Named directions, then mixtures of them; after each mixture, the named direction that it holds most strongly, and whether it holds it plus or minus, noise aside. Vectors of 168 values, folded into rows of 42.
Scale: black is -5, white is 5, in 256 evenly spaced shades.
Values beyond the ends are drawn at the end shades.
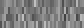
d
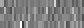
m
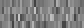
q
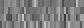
d, plus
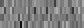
m, minus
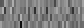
m, minus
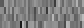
m, minus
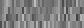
d, plus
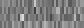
q, minus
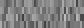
d, minus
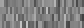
d, minus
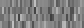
q, minus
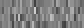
q, plus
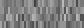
d, minus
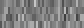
d, plus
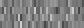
q, plus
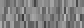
d, minus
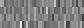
m, plus
